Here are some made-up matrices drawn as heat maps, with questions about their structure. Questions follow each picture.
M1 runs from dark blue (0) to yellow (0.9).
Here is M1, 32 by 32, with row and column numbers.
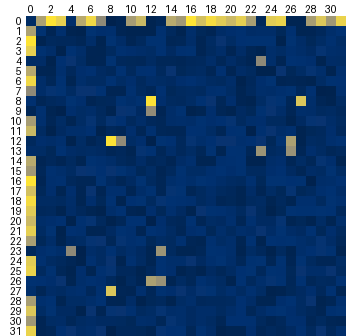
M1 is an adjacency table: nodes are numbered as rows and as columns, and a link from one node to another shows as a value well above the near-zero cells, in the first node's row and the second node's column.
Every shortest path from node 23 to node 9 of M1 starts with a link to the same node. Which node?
node 13
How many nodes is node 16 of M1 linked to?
1
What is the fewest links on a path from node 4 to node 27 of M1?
6
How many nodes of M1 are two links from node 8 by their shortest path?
2
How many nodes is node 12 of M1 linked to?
3
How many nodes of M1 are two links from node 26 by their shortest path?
3
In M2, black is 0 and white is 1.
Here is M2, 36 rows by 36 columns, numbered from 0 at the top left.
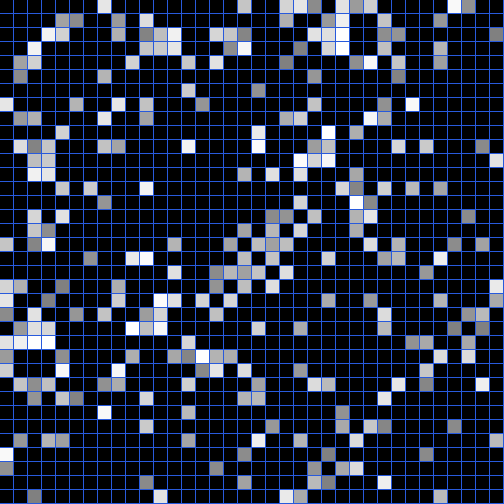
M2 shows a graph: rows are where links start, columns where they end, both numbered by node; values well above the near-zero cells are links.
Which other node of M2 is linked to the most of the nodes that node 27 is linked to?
node 10
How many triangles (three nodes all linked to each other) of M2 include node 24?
3
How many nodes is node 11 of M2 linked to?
6
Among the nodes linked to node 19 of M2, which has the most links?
node 17
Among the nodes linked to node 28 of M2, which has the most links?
node 2
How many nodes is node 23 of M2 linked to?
11
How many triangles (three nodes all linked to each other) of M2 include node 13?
4
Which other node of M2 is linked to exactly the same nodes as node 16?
node 12
